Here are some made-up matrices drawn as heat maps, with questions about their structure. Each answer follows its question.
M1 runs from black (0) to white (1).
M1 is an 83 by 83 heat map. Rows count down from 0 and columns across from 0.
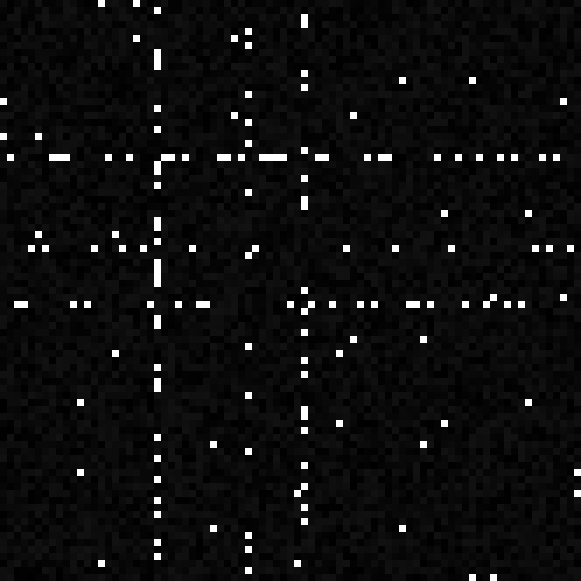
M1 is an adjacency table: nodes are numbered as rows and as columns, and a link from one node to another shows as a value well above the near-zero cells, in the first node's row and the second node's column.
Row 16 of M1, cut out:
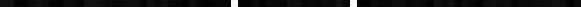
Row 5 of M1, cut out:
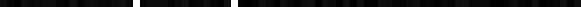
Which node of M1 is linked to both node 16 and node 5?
node 33
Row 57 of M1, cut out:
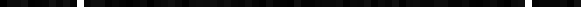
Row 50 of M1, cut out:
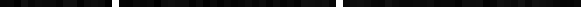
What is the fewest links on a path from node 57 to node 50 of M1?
6
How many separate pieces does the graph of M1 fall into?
4
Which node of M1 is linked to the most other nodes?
node 22
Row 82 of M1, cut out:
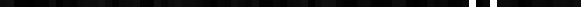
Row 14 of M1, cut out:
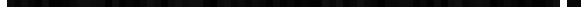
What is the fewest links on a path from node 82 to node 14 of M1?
4
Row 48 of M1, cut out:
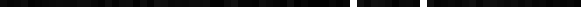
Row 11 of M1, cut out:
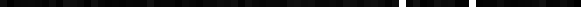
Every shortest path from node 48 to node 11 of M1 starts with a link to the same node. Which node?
node 60
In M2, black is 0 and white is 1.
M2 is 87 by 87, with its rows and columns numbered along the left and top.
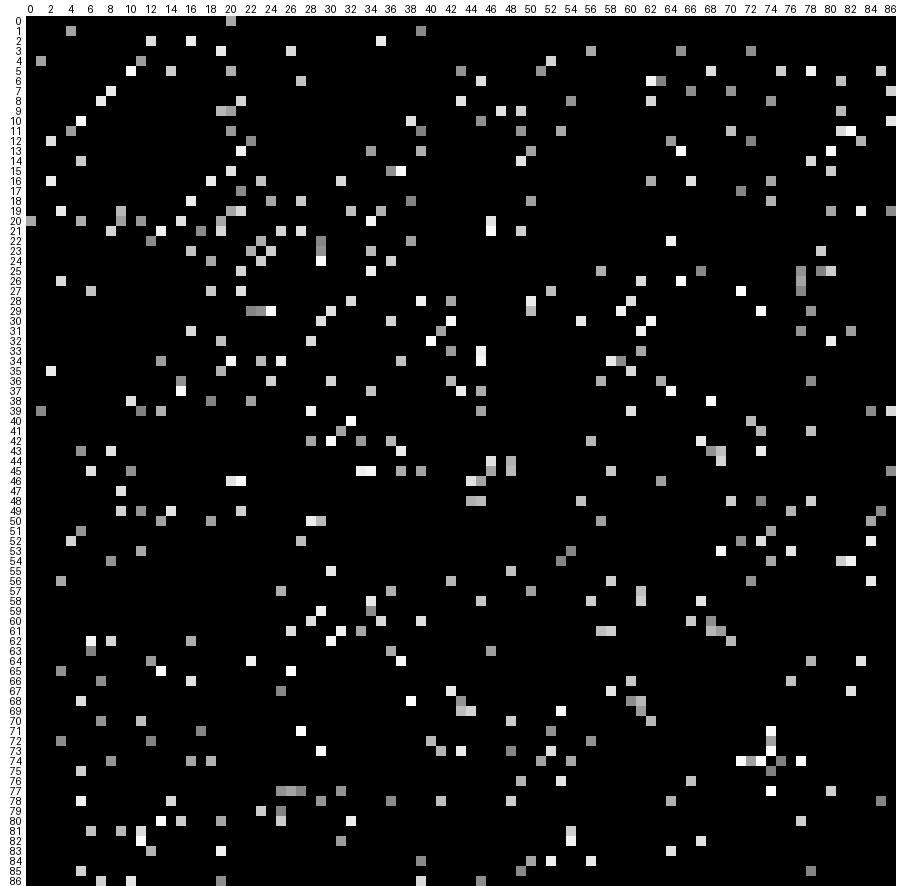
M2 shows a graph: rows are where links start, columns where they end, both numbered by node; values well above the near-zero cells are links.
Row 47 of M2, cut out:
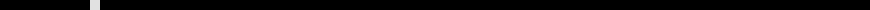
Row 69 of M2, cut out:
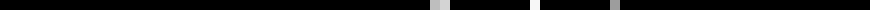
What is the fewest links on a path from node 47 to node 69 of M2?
5
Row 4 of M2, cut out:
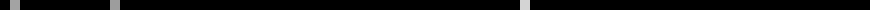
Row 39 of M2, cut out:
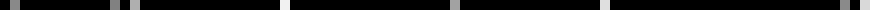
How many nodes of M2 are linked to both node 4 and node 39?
2
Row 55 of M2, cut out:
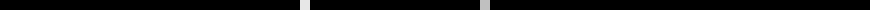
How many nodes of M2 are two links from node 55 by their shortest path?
9
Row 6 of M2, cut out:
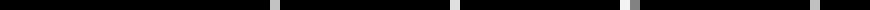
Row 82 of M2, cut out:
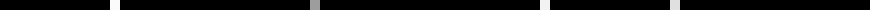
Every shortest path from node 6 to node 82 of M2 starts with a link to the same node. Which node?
node 81
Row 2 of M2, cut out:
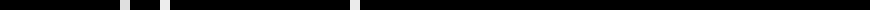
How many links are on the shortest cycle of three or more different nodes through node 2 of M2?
5
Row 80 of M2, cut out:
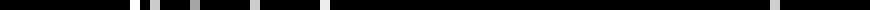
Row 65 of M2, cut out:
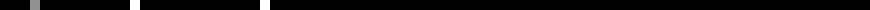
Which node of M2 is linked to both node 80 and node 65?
node 13
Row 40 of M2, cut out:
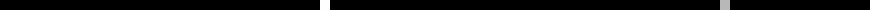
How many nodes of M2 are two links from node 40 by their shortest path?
7
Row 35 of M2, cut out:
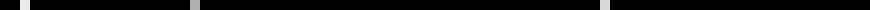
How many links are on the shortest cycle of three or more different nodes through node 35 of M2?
5
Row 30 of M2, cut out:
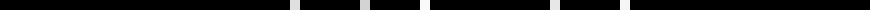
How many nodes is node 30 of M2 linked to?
5
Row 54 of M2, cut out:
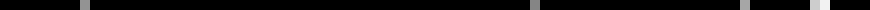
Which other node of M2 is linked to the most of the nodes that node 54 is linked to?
node 11
